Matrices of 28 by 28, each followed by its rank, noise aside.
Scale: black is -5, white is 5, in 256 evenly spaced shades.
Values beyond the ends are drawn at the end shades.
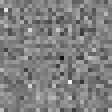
eight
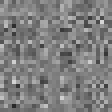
four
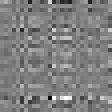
two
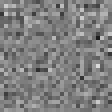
six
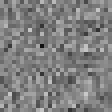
six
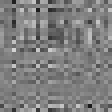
two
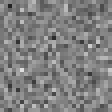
eight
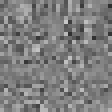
six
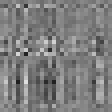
two
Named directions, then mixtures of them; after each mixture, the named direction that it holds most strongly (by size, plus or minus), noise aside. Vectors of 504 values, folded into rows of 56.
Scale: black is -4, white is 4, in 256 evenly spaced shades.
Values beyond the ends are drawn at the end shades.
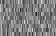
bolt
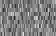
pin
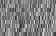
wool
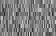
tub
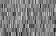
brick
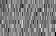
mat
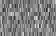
pin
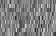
wool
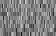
brick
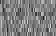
bolt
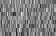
brick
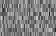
pin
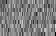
mat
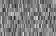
pin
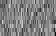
mat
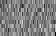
mat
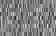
pin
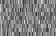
bolt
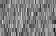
brick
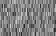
brick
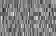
pin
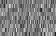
wool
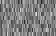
bolt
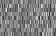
wool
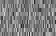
tub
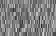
wool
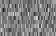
pin
